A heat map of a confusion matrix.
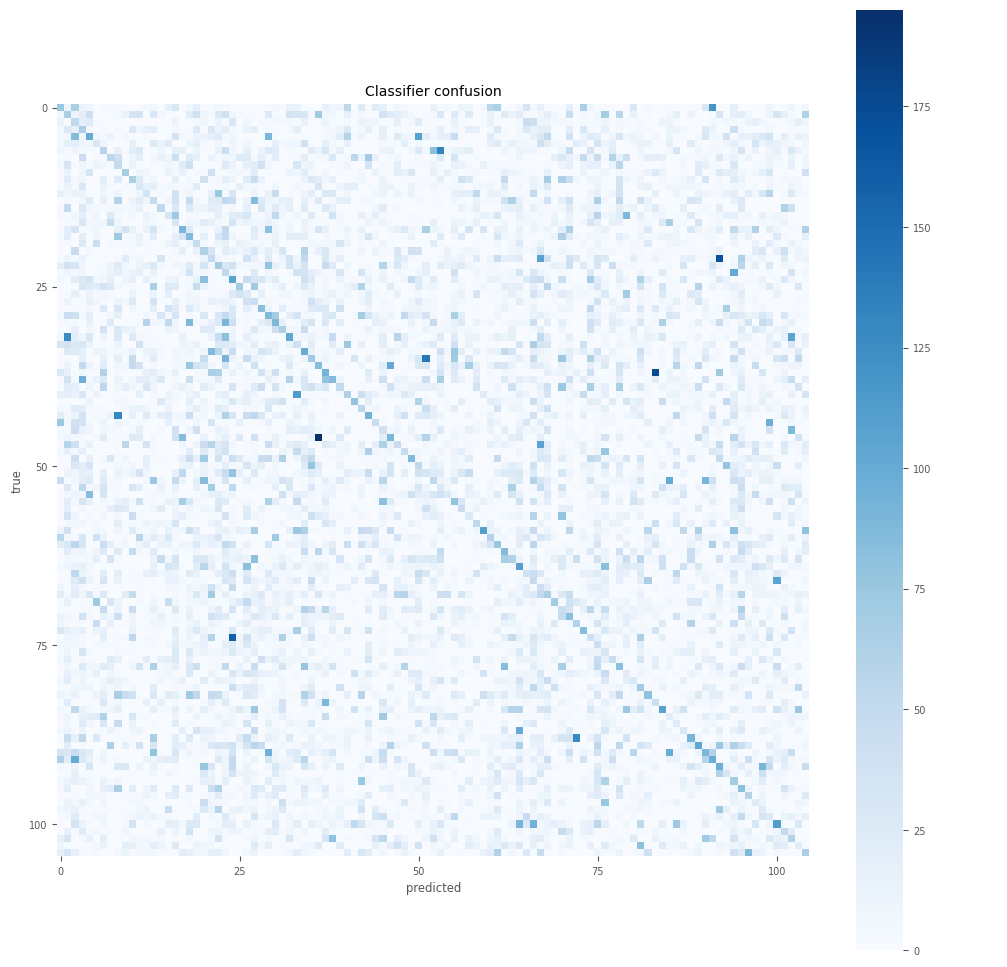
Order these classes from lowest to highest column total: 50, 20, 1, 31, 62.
31, 62, 50, 20, 1
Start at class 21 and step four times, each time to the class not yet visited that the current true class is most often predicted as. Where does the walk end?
29
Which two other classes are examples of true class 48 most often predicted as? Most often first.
76, 43
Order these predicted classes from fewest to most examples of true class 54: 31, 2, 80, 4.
2, 80, 31, 4
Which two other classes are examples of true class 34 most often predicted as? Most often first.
21, 55
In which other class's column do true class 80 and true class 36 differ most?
46
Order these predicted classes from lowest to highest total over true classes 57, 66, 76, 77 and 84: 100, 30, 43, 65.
65, 30, 43, 100
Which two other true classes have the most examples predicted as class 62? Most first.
78, 63
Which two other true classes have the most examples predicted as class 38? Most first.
102, 32
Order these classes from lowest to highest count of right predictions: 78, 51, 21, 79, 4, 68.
79, 51, 21, 68, 78, 4
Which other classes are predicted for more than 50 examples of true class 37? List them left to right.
6, 21, 22, 83, 92
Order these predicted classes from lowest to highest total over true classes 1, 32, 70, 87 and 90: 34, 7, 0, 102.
7, 0, 34, 102
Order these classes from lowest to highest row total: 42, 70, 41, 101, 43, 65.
101, 42, 41, 65, 70, 43
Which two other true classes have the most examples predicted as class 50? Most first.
4, 41
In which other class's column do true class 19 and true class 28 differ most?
93
